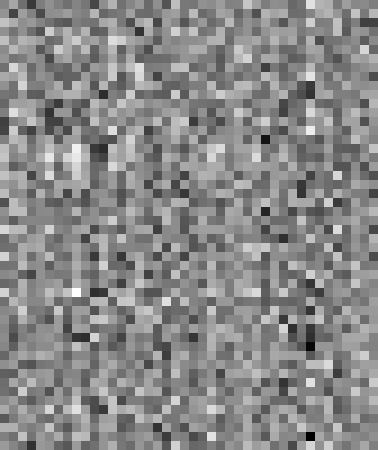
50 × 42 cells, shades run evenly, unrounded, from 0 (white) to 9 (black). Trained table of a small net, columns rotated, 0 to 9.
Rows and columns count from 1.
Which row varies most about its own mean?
33
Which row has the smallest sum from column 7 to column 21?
5
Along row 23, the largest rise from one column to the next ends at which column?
38
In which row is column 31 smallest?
35
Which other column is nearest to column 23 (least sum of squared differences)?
26
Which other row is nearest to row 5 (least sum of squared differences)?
19
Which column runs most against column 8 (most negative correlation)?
12
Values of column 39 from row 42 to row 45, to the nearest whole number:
5 4 4 5
